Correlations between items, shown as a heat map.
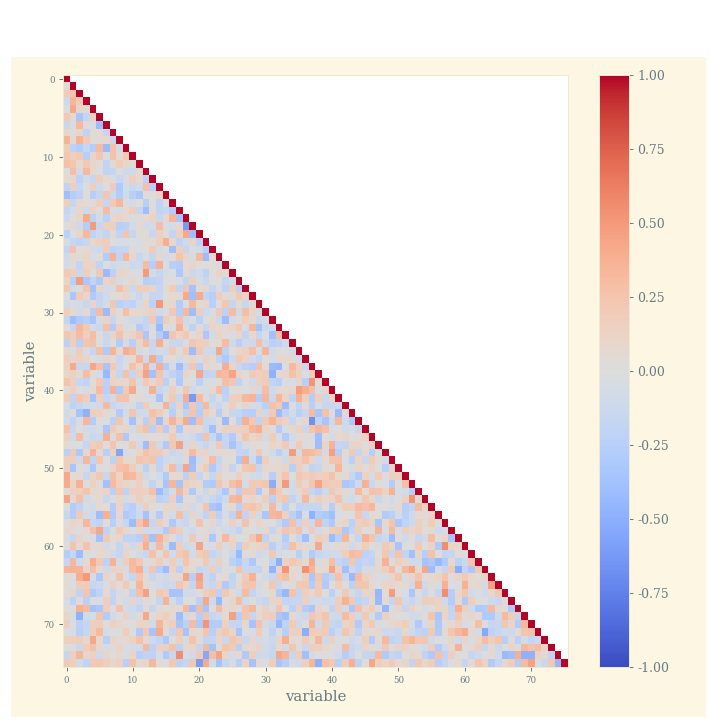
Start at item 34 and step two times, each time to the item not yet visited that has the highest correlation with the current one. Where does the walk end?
40
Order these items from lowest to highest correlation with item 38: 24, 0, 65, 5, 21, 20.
21, 5, 0, 65, 24, 20
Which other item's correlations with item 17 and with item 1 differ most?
37
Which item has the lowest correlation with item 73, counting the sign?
22
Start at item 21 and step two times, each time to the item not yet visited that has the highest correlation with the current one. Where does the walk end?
75
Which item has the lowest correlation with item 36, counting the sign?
71
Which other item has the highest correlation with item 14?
29
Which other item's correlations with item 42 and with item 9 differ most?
6
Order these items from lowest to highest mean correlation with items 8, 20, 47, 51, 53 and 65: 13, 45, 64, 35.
13, 45, 35, 64
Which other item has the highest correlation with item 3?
64
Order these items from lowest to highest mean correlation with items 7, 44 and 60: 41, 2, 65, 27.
2, 41, 27, 65
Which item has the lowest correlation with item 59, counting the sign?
63
